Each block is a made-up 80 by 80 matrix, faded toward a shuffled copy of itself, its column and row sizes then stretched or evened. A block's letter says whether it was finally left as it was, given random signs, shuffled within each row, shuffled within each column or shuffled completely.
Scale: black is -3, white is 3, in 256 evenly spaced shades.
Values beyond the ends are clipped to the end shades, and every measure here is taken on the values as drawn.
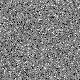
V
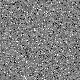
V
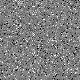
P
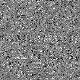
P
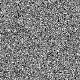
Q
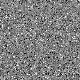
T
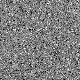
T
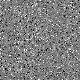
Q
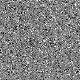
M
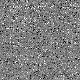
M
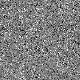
M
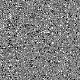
P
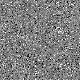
M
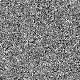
V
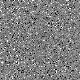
P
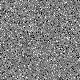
V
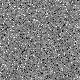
V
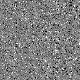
P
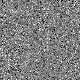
Q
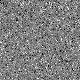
V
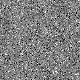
Q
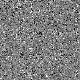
M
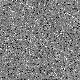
V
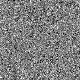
Q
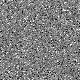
V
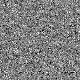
T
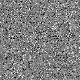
P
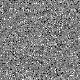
P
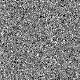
M
